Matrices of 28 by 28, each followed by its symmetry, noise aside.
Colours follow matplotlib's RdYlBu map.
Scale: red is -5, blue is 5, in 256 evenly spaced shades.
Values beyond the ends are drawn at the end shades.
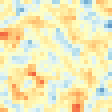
symmetric across the other diagonal.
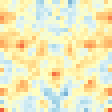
mirrored left to right.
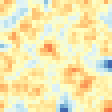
symmetric.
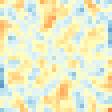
same after a half turn.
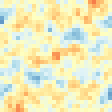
same after a half turn.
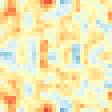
mirrored top to bottom.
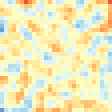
antisymmetric.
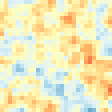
antisymmetric.
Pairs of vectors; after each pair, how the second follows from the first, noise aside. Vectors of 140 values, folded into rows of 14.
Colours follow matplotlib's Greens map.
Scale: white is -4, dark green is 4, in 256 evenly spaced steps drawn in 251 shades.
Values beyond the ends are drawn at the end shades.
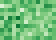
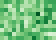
reversed.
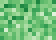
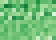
partly zeroed.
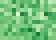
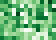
negated, scaled up.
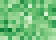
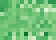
reversed, negated, partly zeroed.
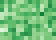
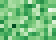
reversed.
